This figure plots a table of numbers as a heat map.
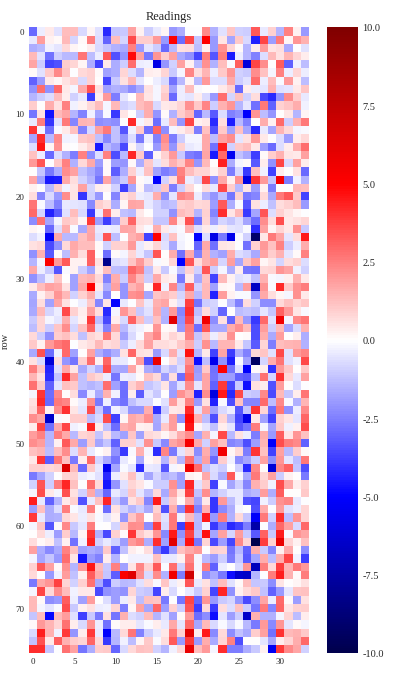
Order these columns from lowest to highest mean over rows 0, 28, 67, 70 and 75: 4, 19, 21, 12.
12, 21, 4, 19
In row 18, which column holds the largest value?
30
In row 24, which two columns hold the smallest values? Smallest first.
27, 2
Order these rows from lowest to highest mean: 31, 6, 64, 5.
64, 6, 5, 31
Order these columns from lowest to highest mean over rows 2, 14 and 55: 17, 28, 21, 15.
15, 17, 28, 21
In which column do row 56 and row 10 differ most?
2
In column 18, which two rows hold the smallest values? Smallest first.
28, 60
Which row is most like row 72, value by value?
56
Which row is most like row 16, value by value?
49
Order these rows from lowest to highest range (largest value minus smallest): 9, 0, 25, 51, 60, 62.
9, 0, 51, 60, 25, 62
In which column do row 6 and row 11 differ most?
24
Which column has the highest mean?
19
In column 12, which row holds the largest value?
66
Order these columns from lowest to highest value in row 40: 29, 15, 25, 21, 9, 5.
5, 21, 25, 29, 9, 15
